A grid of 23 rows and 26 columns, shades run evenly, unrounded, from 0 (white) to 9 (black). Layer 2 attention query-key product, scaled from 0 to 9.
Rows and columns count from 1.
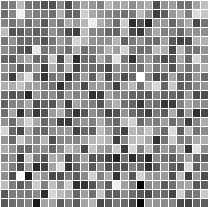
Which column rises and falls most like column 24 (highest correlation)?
8
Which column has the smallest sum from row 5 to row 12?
15
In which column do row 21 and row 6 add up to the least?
5
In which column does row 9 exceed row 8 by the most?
9
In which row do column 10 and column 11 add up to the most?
21
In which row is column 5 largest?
23
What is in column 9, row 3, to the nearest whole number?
3
